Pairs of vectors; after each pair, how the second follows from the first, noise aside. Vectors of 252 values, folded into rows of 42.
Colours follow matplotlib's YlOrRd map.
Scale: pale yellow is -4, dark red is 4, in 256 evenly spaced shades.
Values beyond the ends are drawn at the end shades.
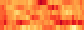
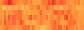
reversed, negated, shrunk.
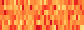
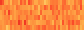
reversed, negated, shrunk.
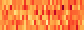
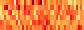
wrapped around.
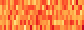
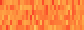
reversed, shrunk.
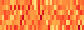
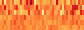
reversed, negated, partly zeroed.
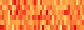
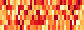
wrapped around, negated, scaled up.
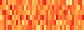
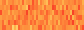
reversed, shrunk.
